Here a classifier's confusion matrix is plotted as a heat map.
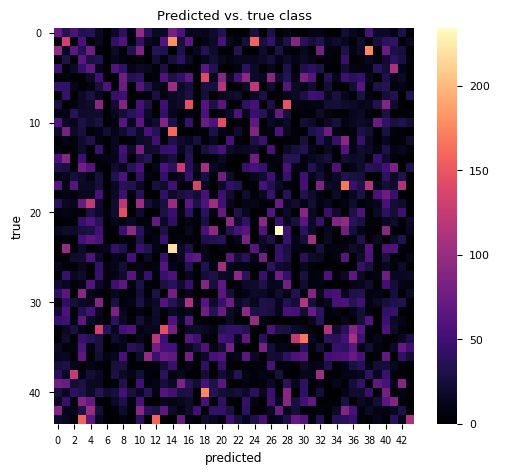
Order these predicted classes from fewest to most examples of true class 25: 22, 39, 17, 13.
39, 22, 13, 17
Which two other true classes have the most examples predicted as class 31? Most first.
23, 29
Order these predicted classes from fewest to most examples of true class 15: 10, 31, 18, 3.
31, 10, 3, 18
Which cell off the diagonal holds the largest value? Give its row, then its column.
22, 27
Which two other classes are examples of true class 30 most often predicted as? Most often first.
16, 5
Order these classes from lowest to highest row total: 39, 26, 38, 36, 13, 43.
26, 38, 13, 39, 43, 36
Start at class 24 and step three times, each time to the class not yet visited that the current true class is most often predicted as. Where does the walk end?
29
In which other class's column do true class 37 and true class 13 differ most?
10
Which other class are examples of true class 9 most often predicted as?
27
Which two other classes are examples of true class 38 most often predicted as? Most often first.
2, 32
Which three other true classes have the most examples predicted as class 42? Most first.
17, 39, 35
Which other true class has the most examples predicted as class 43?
35
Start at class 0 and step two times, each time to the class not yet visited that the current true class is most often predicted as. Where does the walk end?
20
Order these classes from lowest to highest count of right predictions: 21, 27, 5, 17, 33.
5, 27, 21, 33, 17
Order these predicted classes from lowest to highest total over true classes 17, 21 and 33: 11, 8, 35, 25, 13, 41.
11, 41, 8, 25, 13, 35
